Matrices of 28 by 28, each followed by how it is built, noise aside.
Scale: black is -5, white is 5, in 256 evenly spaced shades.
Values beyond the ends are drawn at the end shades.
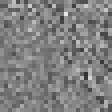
upper triangular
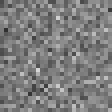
repeating rows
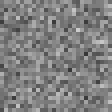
repeating rows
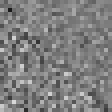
lower triangular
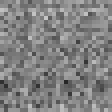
repeating columns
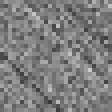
Toeplitz
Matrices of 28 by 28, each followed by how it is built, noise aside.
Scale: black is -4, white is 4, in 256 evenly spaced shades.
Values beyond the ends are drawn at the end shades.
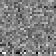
uneven rows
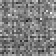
blocks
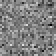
low rank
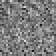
repeating columns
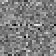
uneven rows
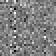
uneven columns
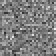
repeating rows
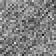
Hankel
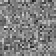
low rank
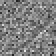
Hankel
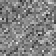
Hankel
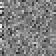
uneven columns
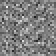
repeating rows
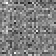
low rank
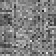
blocks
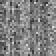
blocks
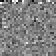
uneven rows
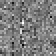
uneven columns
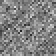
Hankel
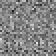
repeating columns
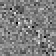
banded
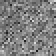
Hankel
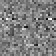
uneven rows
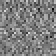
repeating columns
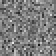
repeating rows
